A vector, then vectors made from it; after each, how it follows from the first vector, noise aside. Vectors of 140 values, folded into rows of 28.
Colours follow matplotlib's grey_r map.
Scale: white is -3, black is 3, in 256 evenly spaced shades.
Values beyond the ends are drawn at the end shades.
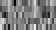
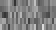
shrunk.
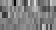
partly zeroed.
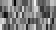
copied.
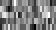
negated.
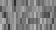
shrunk.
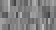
shrunk.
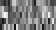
negated.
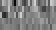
partly zeroed.
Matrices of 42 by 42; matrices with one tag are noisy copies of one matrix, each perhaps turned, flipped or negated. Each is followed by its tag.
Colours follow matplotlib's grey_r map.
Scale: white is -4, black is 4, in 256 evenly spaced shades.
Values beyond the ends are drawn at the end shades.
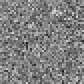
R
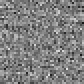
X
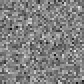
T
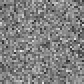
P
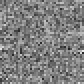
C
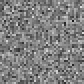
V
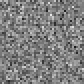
V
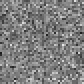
P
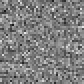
X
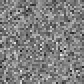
R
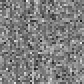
C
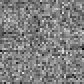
C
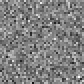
R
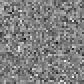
V
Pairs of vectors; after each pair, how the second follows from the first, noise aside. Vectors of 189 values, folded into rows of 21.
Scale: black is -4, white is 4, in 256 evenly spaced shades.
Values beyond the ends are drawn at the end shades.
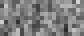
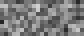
sign-scrambled.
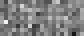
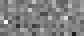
partly zeroed.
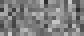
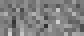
partly zeroed.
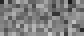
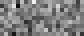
reversed.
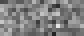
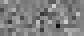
negated, partly zeroed.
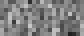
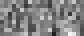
negated.
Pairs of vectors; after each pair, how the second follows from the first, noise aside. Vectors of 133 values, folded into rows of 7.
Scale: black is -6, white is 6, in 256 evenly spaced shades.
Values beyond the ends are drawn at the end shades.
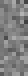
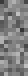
wrapped around.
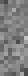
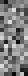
scaled up.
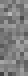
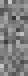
wrapped around.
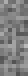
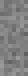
wrapped around, shrunk.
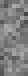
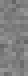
wrapped around, shrunk.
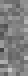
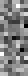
reversed, scaled up.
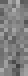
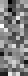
reversed, scaled up.
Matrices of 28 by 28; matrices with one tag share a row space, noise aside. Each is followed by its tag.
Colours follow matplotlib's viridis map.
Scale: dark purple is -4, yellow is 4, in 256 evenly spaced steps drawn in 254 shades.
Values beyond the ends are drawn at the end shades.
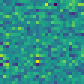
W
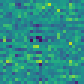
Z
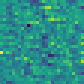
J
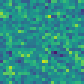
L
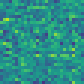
W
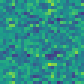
J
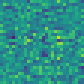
J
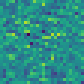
J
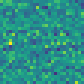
L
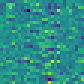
J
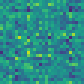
Z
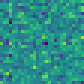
L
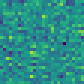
L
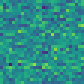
L
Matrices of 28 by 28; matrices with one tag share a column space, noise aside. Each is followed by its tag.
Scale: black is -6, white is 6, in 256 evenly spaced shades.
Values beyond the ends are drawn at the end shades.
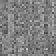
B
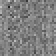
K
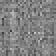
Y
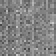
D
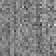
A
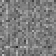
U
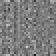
U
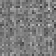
A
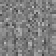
A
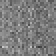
U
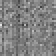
A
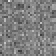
K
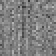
K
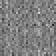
A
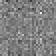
Y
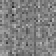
A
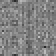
U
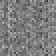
U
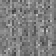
A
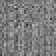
A
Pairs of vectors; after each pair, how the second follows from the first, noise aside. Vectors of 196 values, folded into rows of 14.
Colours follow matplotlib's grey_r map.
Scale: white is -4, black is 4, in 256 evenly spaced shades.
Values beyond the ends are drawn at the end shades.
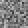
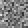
wrapped around.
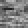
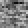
wrapped around.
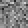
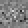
reversed, partly zeroed.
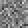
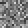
reversed.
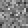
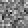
reversed, negated.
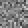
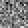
wrapped around, negated.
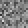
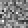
sign-scrambled.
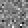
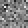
wrapped around.
